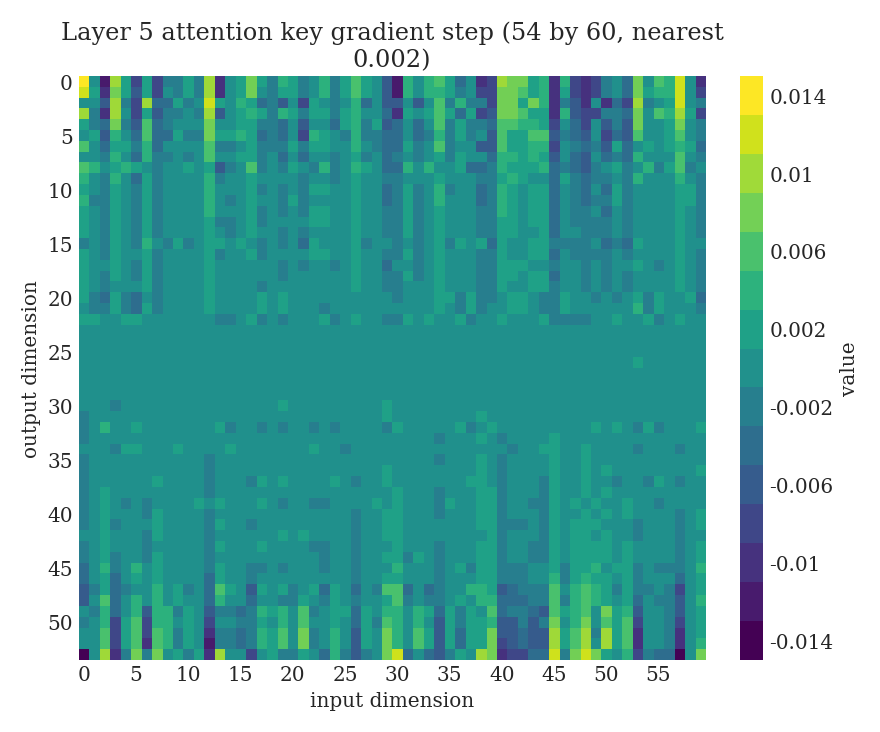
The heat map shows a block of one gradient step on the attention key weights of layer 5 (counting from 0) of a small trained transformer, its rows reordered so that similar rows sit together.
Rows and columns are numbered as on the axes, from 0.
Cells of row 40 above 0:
11
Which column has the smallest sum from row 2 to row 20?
45
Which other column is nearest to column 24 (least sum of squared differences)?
18
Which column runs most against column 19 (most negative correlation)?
36
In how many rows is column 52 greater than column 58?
13
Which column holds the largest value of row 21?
53
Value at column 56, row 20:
0
